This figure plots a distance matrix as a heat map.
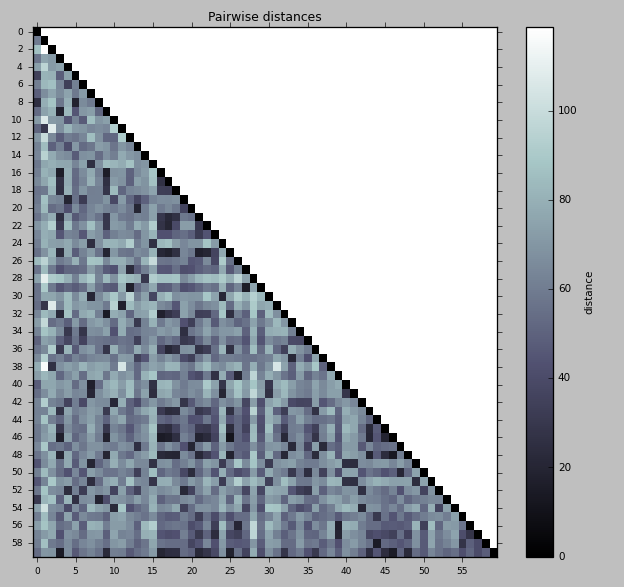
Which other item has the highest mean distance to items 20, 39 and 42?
1
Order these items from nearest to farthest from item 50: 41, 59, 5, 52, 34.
52, 59, 34, 5, 41
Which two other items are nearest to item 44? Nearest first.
58, 55
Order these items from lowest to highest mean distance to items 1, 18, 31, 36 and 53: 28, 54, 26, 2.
26, 54, 28, 2
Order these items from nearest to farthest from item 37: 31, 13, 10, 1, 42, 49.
13, 42, 10, 49, 31, 1
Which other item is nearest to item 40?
7
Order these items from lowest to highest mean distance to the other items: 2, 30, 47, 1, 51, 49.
47, 49, 51, 30, 2, 1
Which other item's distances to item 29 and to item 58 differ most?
12
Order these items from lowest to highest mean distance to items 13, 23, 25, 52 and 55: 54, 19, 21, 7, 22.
21, 19, 22, 54, 7
